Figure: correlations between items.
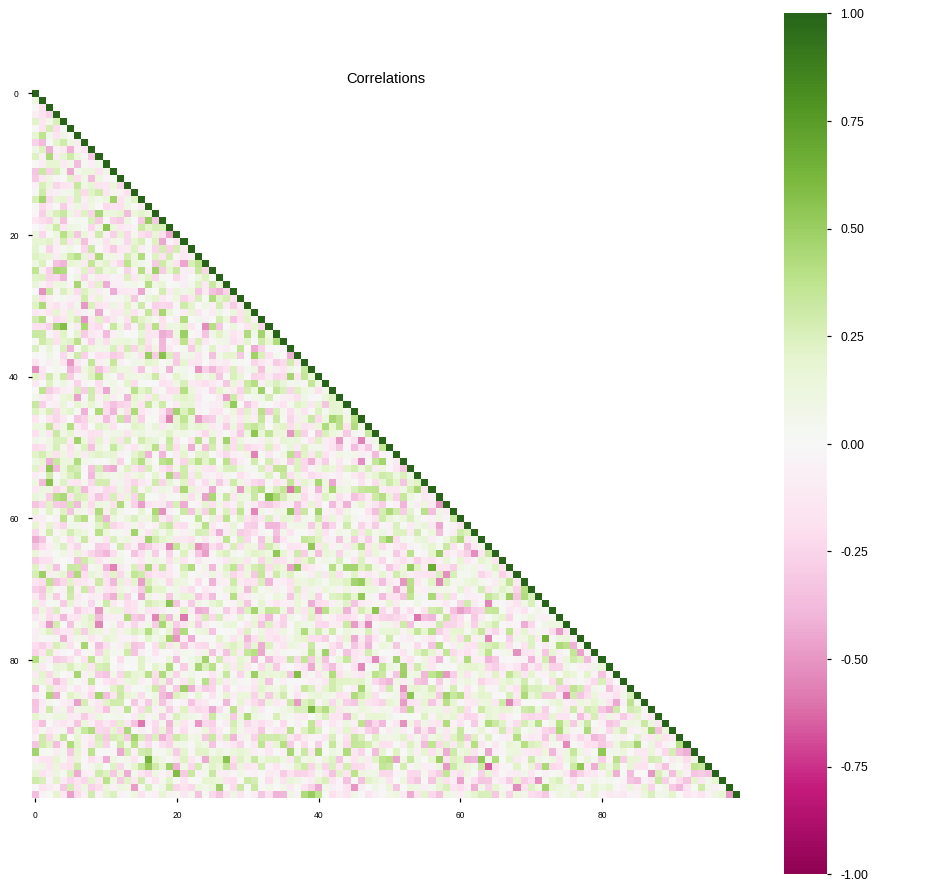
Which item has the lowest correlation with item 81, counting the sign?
46
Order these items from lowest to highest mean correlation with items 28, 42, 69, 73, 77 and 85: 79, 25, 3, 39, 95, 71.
25, 3, 79, 95, 39, 71
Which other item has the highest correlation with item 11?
15
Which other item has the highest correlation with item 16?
94
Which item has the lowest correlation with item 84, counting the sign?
52
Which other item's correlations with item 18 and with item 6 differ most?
35
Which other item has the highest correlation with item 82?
37
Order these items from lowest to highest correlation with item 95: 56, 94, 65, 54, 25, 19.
65, 56, 54, 25, 94, 19
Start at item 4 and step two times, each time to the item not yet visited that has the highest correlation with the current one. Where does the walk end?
57
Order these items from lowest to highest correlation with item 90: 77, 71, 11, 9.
9, 71, 77, 11
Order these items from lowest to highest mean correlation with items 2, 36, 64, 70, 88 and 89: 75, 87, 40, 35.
75, 35, 40, 87
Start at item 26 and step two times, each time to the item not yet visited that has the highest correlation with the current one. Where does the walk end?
72
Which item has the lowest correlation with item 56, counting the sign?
36
